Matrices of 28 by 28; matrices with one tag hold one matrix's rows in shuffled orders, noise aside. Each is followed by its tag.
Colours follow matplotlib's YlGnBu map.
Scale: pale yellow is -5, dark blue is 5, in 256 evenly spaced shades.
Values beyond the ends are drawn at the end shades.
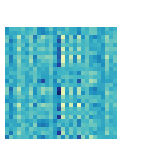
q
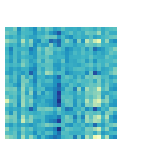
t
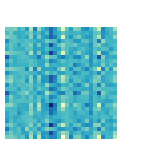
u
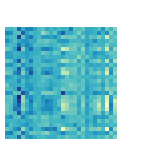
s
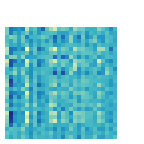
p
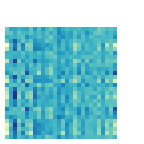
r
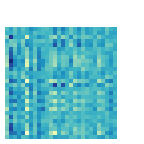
p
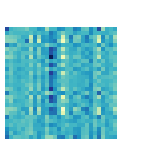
u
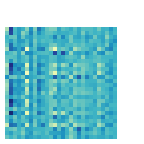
p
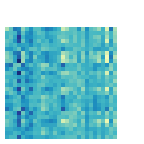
s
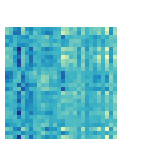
s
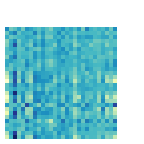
r
